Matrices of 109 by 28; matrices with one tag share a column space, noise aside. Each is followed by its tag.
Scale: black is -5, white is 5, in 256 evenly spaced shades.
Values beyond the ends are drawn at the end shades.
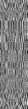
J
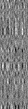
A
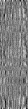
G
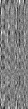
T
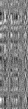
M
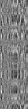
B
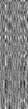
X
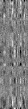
G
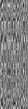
J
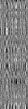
A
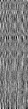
X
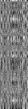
X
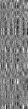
A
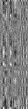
G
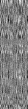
B
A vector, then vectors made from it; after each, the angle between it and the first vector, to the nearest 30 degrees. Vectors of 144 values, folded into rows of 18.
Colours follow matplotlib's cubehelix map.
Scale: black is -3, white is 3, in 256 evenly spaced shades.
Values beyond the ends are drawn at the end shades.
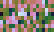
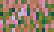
30 degrees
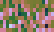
150 degrees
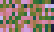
120 degrees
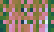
90 degrees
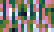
120 degrees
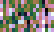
150 degrees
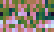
30 degrees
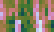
120 degrees
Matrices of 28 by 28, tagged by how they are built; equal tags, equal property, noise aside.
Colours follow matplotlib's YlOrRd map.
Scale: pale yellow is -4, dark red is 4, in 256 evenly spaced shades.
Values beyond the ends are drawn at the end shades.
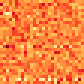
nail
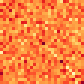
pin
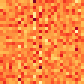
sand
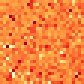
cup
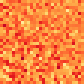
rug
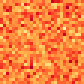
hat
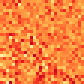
rug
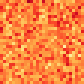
hat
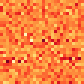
nail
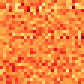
nail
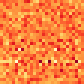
nail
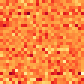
nail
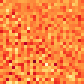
rug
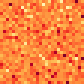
cup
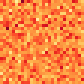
hat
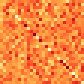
pin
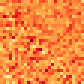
rug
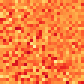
rug
